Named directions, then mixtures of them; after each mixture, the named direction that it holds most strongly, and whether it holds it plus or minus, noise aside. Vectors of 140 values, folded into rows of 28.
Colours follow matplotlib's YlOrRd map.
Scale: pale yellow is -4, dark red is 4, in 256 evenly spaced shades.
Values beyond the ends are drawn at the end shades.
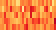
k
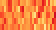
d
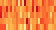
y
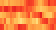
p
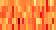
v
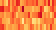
k, minus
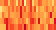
y, minus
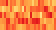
p, minus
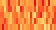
d, plus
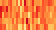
y, plus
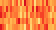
y, plus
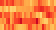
p, minus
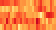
p, minus
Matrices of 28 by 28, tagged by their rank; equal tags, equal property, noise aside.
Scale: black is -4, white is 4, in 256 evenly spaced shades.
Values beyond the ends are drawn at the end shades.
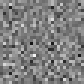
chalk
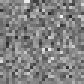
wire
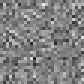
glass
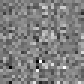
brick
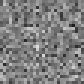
wire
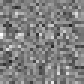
chalk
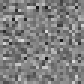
glass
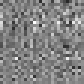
brick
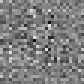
brick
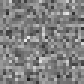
wire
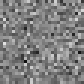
wire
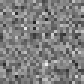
wire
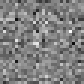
brick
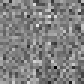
wire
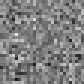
glass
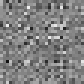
brick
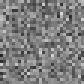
glass
